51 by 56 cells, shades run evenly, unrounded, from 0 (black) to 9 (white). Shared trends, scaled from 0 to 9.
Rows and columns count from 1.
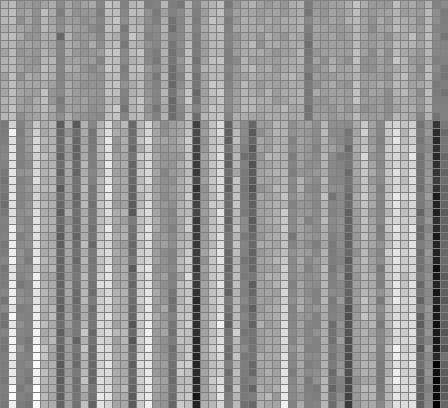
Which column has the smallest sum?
55
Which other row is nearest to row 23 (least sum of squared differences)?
21
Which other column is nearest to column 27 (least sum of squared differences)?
24
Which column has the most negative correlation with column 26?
22
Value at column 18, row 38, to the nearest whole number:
7
